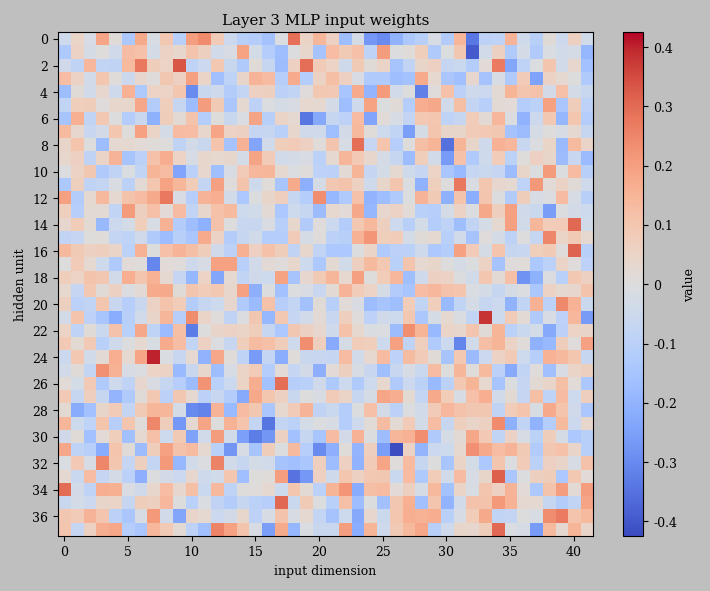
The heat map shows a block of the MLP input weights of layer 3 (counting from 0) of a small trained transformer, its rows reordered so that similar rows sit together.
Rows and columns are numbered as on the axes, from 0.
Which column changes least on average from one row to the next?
36
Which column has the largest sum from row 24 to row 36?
7
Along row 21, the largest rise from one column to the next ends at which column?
33
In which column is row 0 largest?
18
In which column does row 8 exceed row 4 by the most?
28
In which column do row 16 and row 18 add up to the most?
40
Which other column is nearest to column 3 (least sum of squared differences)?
4
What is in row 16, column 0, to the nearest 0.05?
0.15
